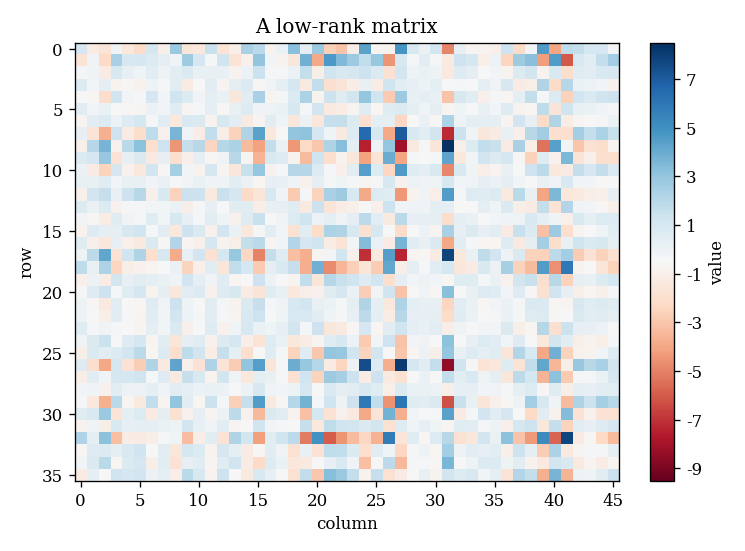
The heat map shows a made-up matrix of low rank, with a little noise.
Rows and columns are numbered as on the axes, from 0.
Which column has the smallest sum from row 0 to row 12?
41
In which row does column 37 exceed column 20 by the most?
1
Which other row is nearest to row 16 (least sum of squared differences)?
10
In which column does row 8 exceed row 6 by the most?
31
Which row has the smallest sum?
32
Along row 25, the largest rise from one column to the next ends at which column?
40
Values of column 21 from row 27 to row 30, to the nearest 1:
3 1 1 -2
